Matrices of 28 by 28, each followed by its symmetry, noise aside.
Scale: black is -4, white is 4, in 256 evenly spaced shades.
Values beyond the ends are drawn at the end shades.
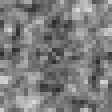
same after a half turn.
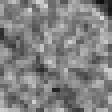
symmetric across the other diagonal.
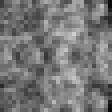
mirrored top to bottom.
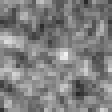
no symmetry.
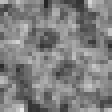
same after a half turn.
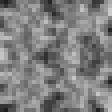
mirrored top to bottom.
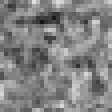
no symmetry.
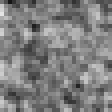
antisymmetric.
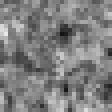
no symmetry.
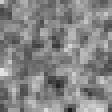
no symmetry.
